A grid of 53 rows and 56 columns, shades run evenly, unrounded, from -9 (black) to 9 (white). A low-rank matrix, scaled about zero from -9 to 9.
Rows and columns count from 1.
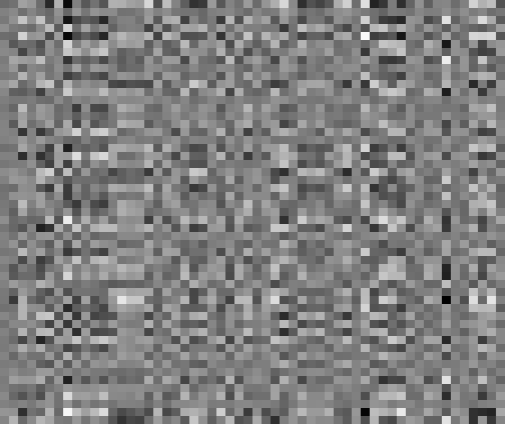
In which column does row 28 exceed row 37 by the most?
8
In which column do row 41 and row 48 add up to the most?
50
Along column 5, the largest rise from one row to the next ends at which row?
44
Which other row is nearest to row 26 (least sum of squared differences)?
14
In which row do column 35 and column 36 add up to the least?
1
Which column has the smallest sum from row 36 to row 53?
9
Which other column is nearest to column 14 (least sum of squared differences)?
15
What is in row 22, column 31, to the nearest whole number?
-4
